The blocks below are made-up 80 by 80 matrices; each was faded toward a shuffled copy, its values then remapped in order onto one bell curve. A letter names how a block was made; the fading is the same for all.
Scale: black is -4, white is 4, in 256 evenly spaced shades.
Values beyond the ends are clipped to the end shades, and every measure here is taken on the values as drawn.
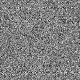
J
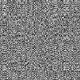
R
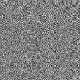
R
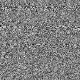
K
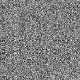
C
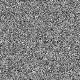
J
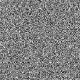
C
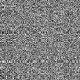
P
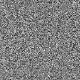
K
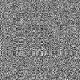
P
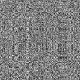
P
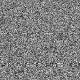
C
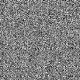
C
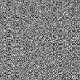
R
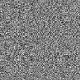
R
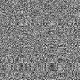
P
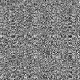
P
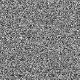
K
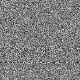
K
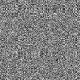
P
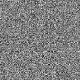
C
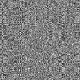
P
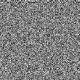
C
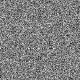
J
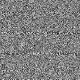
K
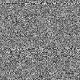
C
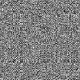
P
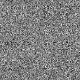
K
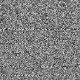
K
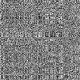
P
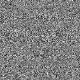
K
